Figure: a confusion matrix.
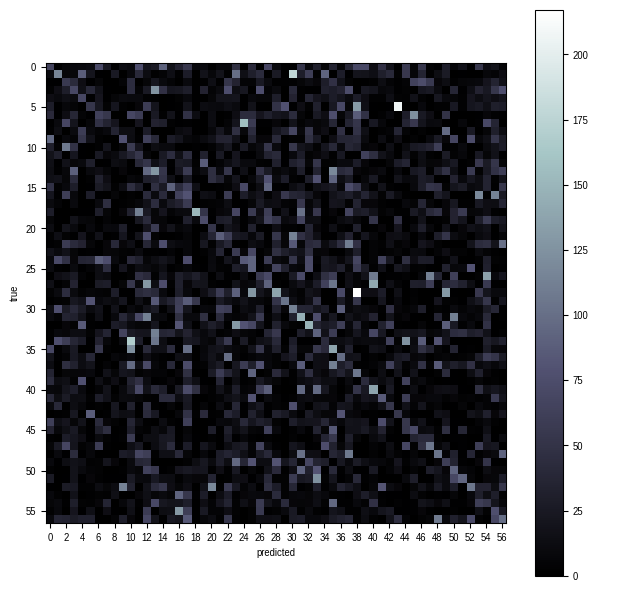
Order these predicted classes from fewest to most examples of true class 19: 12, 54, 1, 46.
1, 46, 12, 54
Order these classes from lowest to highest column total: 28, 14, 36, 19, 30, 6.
19, 6, 14, 36, 28, 30
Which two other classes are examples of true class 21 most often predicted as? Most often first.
30, 12
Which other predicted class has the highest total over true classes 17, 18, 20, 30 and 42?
31
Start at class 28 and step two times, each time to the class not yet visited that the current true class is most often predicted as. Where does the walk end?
25
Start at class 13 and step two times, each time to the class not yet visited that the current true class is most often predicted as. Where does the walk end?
10
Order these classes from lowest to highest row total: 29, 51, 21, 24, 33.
51, 21, 29, 33, 24
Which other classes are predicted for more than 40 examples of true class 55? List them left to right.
12, 16, 17, 26
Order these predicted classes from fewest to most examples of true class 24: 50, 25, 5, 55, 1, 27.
55, 50, 5, 27, 1, 25
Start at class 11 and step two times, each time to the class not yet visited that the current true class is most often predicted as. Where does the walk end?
4
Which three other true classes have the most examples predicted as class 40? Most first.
27, 26, 33
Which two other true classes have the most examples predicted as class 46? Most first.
34, 2
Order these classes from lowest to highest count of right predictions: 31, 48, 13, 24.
24, 48, 13, 31
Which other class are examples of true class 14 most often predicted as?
35
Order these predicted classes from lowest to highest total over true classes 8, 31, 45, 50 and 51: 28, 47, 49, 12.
47, 28, 49, 12
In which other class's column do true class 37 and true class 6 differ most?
45
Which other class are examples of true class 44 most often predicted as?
41
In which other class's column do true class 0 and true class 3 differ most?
13
